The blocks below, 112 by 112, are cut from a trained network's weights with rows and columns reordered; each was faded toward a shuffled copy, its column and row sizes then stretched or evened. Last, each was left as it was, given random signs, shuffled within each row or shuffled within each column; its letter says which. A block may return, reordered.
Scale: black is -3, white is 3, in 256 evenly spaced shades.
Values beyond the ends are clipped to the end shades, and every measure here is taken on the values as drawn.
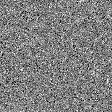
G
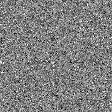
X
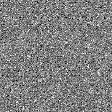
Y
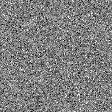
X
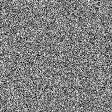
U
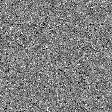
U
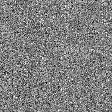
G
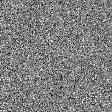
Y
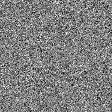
X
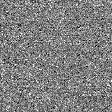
Y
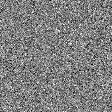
G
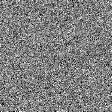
X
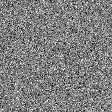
U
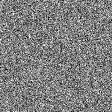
U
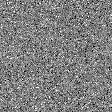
U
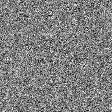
G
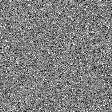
U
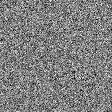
U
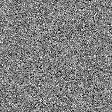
X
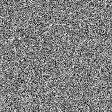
U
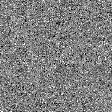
Y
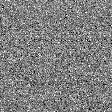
Y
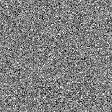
Y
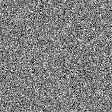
Y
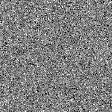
Y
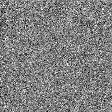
X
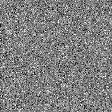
Y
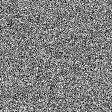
U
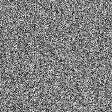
G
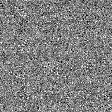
Y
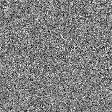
U
